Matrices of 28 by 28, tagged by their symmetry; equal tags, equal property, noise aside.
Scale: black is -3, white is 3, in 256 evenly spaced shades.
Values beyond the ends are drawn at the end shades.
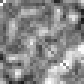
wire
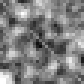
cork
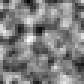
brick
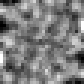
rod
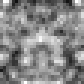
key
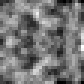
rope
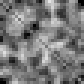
wire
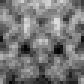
key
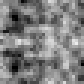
rope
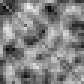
wire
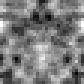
key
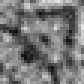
cork
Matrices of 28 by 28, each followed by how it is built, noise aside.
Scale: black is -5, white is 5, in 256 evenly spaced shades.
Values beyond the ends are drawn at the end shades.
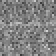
repeating columns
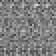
repeating columns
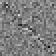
banded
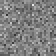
noise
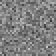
noise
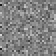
repeating rows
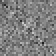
diagonal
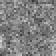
smooth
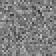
noise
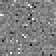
sparse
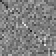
diagonal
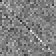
diagonal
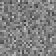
noise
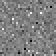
sparse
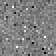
sparse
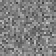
noise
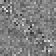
banded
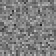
repeating columns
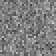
noise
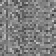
repeating rows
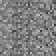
repeating rows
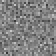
noise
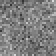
smooth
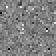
sparse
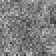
smooth
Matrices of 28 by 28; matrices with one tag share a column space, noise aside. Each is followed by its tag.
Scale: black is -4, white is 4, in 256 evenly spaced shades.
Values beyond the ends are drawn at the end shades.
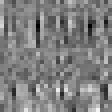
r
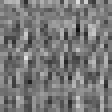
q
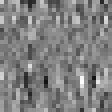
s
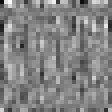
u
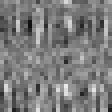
r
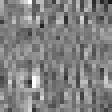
s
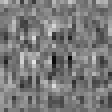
q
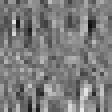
r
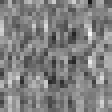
q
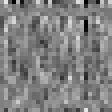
u
